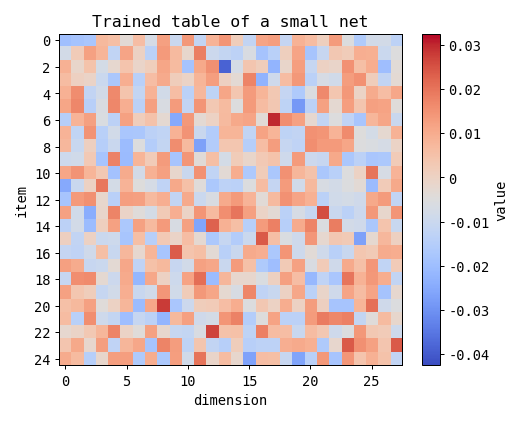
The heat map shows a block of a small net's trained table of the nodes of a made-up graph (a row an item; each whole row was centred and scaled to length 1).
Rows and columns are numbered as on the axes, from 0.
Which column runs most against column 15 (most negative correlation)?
20
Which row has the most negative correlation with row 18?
14
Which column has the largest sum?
25
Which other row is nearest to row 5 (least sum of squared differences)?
4
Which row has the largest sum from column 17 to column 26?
23
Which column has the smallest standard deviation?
3
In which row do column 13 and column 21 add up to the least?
2
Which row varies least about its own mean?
22
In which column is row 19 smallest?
26
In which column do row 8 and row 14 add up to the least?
11
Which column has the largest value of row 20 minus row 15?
24
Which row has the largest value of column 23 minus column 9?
18
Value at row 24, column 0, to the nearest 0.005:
0.01
